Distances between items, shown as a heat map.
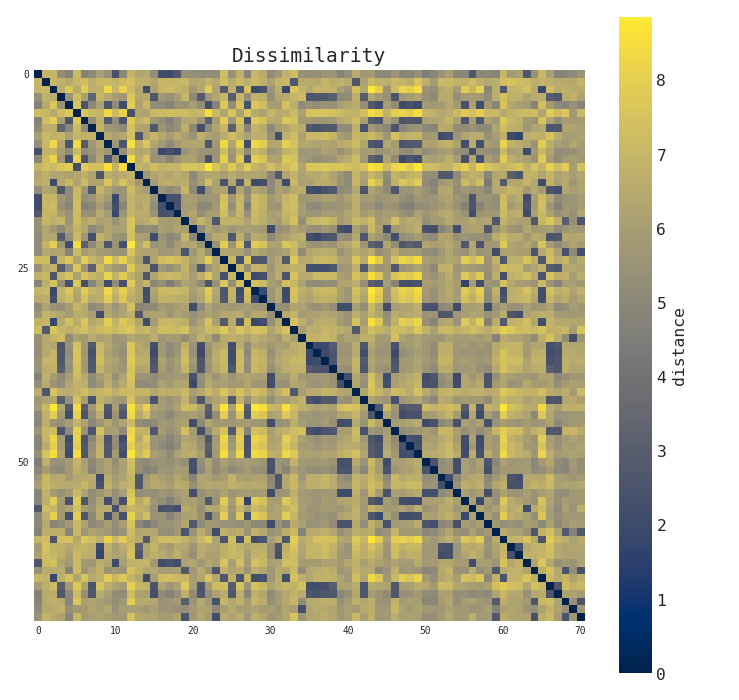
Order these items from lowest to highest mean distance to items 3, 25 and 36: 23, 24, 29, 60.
23, 29, 24, 60
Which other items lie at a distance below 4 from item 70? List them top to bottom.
19, 23, 59, 64, 68
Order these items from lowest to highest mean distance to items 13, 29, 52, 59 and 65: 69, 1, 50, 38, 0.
50, 69, 0, 38, 1
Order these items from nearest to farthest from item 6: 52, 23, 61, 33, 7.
7, 23, 52, 61, 33
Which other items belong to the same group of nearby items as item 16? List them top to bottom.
0, 10, 17, 18, 56, 63
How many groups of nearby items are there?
10
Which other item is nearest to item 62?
8
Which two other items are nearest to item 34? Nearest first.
69, 59
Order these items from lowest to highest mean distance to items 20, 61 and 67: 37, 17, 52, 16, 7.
52, 7, 37, 17, 16
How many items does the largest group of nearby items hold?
13
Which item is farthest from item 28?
43
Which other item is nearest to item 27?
55
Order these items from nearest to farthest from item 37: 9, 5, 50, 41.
50, 9, 41, 5
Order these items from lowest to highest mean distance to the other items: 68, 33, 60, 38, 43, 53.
38, 68, 53, 43, 60, 33
